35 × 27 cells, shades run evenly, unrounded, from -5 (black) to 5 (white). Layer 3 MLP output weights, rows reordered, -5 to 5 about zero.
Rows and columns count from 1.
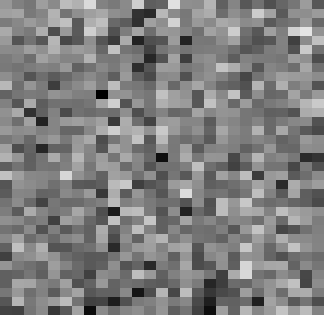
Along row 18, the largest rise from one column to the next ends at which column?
15
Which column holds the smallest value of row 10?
5
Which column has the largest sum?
26
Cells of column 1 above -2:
33
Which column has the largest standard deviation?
10
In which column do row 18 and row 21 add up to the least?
14
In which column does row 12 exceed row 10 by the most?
27
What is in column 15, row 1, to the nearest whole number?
4
